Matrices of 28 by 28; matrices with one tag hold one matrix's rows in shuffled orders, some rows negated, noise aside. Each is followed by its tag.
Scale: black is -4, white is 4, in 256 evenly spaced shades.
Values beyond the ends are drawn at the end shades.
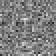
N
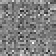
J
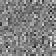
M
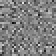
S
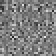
S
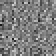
S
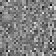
M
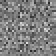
J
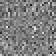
M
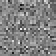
J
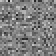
N
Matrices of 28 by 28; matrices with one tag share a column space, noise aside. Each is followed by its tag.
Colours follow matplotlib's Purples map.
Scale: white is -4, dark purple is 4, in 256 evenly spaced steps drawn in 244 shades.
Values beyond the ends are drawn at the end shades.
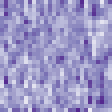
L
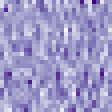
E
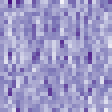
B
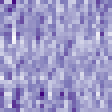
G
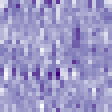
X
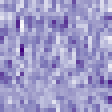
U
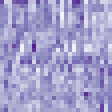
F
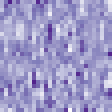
E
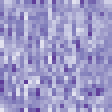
B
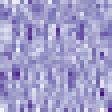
E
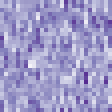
U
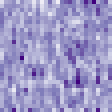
L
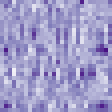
X
